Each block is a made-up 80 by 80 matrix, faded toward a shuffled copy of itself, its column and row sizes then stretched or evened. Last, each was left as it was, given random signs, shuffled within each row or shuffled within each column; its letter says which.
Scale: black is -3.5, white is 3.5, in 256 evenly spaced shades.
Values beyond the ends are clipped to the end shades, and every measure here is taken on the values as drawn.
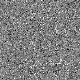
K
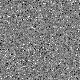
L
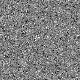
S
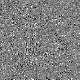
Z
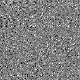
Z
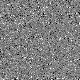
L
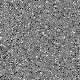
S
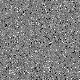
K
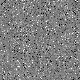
S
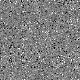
Z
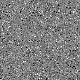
K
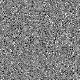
Z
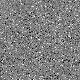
L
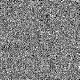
Z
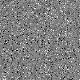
Z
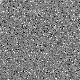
L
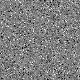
S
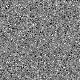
L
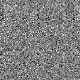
Z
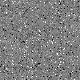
S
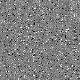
Z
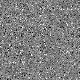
K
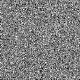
K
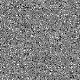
Z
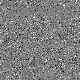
K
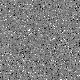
L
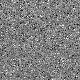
L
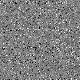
K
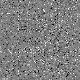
Z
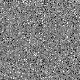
Z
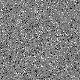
S
